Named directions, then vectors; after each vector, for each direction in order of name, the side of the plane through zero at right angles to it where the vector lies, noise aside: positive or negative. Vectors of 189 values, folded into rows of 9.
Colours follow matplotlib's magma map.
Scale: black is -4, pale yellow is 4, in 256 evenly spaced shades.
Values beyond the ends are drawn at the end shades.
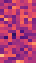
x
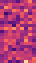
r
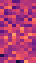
positive, negative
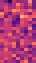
positive, positive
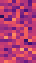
negative, negative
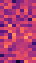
positive, negative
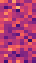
negative, positive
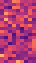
negative, positive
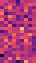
positive, negative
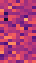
positive, negative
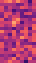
negative, negative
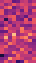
positive, negative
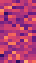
positive, negative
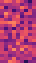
negative, negative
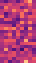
positive, positive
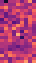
positive, positive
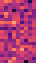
negative, negative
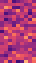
positive, negative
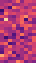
negative, positive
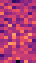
positive, negative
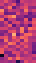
positive, negative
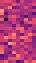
positive, negative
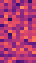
negative, negative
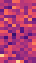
negative, positive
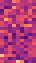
negative, positive
